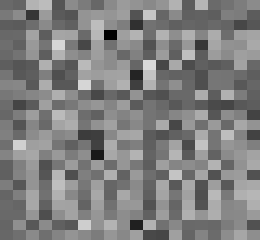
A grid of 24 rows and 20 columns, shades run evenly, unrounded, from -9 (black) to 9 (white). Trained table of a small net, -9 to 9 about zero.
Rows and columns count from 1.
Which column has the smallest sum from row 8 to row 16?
8
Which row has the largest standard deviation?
4
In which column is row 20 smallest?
16
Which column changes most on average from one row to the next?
11
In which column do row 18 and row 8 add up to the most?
9
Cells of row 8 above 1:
5
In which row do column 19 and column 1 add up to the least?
3
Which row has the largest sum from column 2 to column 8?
20
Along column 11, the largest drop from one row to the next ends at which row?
23
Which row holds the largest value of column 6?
13
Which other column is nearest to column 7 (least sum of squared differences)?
12
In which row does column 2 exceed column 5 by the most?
15
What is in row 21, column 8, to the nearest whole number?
2
